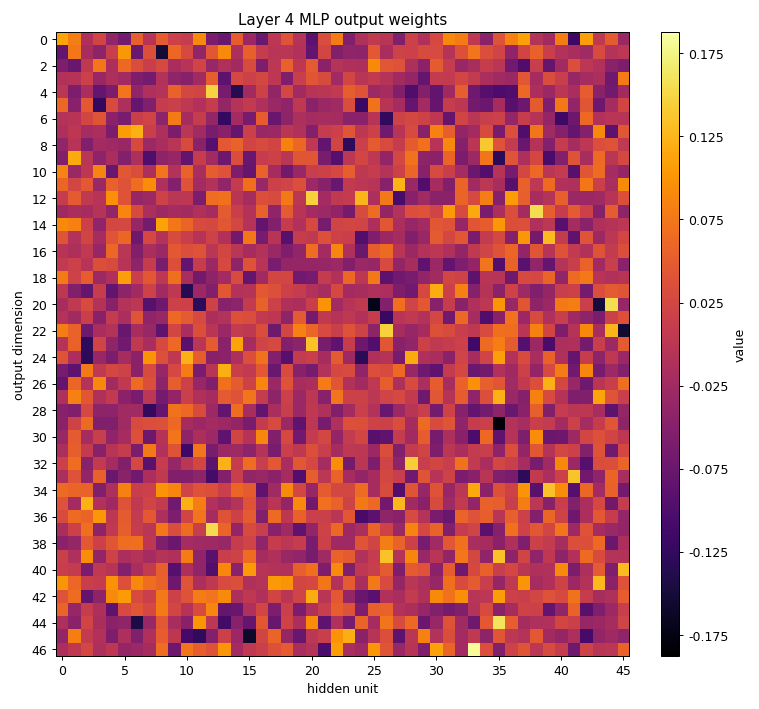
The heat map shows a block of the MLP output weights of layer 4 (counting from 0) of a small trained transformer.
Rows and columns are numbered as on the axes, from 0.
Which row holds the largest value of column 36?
12
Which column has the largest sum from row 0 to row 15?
5
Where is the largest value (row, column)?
46, 33
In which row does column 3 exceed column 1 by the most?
2
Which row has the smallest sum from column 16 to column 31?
17
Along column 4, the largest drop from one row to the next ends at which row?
43
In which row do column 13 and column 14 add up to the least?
4
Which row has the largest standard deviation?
20
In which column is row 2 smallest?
37
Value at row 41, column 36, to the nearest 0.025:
0
